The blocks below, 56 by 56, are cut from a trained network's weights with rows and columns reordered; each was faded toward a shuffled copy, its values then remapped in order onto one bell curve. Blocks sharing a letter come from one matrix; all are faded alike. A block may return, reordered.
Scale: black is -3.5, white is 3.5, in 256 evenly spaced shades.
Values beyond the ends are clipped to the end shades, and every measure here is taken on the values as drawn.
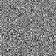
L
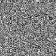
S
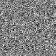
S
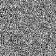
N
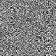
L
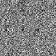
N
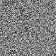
N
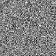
S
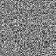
N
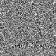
S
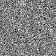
L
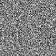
L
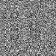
N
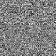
S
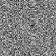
L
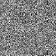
N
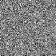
S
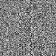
N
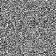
L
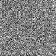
L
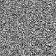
N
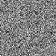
L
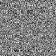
S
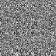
N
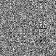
N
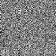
N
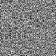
L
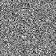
S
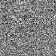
S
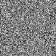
S
